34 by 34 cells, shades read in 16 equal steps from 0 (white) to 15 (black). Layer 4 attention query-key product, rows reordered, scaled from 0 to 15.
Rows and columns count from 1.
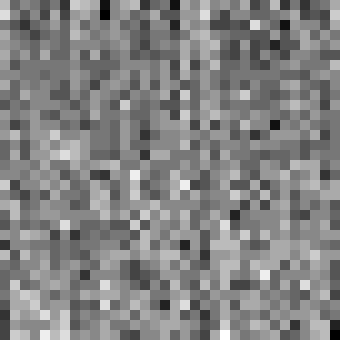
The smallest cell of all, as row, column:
34, 23
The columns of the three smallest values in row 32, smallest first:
5, 7, 2
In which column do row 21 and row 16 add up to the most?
27
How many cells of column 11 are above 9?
5
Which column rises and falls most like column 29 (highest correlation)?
18
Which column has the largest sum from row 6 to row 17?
33
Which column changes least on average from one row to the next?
4
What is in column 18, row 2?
10
